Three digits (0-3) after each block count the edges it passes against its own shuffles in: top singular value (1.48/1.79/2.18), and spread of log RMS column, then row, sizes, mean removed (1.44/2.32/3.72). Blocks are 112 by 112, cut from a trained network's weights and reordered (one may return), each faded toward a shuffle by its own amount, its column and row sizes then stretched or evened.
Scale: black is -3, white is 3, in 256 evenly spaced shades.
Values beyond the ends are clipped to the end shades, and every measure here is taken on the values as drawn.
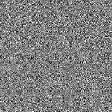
2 1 2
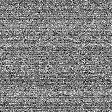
3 0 0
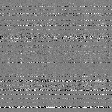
2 0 3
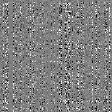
0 3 2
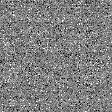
0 1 0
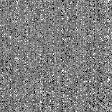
0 2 1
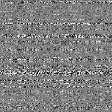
2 1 3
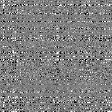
2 2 3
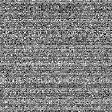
3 1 1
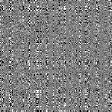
3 3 2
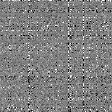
1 2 2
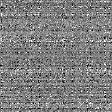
3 2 2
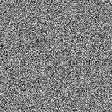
2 0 1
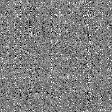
0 2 1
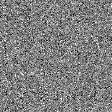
0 1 1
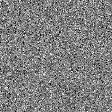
0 1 0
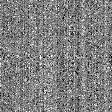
2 1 1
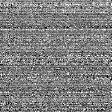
3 1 2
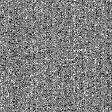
0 1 1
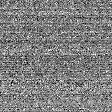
2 0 1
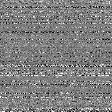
2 0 3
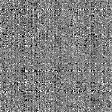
2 1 2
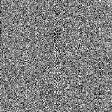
2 2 0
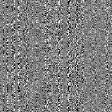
2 3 0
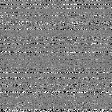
0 1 3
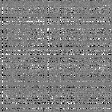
2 2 3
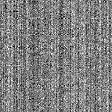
3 1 1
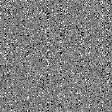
1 2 1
